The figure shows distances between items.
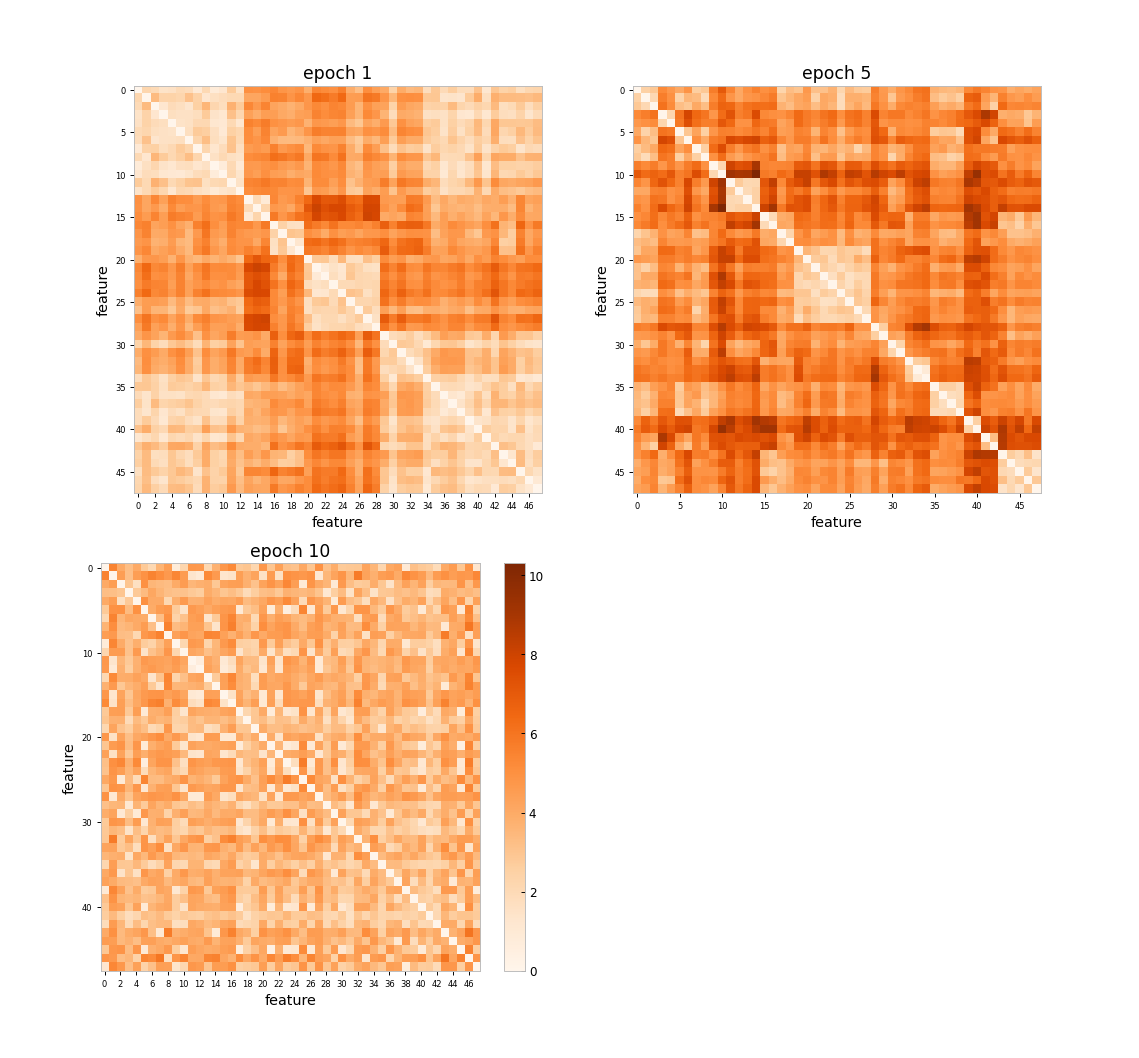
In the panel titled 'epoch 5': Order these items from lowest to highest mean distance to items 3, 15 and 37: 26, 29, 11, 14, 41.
26, 29, 11, 41, 14
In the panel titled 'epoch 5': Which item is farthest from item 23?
10
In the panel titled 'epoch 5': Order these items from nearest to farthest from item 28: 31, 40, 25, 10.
31, 25, 40, 10
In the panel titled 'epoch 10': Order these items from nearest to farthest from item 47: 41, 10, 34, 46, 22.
10, 41, 34, 22, 46
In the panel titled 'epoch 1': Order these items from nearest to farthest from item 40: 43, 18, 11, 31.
43, 31, 18, 11
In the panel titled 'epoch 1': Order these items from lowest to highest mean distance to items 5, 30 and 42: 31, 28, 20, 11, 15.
31, 11, 15, 20, 28
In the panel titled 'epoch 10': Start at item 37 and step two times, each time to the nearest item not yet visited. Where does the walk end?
39
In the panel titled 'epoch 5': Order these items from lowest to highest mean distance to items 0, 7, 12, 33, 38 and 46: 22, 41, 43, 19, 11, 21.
21, 22, 19, 43, 11, 41
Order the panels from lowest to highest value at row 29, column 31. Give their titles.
epoch 1, epoch 10, epoch 5
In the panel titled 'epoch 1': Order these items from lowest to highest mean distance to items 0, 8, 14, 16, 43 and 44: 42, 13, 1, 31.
1, 42, 13, 31
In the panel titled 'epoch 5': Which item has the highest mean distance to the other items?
40
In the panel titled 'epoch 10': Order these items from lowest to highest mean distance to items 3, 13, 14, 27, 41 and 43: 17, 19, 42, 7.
19, 7, 42, 17
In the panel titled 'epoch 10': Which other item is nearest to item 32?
6
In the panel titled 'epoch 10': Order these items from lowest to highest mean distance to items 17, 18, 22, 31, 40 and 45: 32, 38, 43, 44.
38, 44, 43, 32
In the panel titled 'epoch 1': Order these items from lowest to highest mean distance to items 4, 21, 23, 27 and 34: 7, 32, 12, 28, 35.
28, 12, 7, 35, 32
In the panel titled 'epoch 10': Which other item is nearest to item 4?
29
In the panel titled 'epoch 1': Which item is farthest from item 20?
14
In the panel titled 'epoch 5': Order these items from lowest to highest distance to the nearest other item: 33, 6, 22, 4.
33, 22, 4, 6
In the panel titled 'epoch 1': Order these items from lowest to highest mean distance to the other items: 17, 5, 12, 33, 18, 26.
12, 5, 26, 33, 17, 18
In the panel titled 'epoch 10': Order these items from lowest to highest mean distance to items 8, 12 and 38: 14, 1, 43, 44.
1, 44, 14, 43
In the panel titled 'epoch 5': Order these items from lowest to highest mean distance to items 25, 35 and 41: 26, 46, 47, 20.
26, 20, 47, 46
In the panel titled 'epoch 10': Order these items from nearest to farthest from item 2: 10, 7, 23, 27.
7, 27, 10, 23
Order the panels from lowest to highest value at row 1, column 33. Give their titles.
epoch 10, epoch 1, epoch 5
